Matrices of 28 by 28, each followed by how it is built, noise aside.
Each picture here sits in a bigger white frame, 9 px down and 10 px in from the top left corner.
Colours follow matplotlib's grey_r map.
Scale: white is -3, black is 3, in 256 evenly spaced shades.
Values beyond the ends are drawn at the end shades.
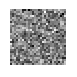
noise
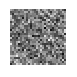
Toeplitz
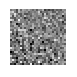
lower triangular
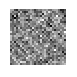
Toeplitz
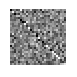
diagonal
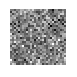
Toeplitz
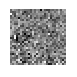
lower triangular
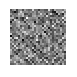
Toeplitz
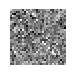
diagonal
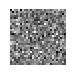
noise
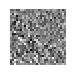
lower triangular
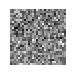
noise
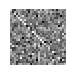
diagonal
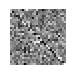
diagonal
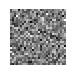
noise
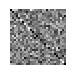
diagonal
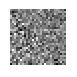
lower triangular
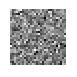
noise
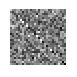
diagonal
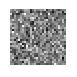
noise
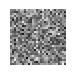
noise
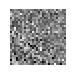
lower triangular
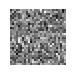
blocks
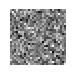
diagonal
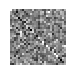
diagonal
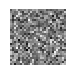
noise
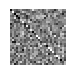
diagonal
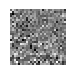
lower triangular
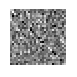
diagonal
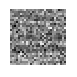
blocks
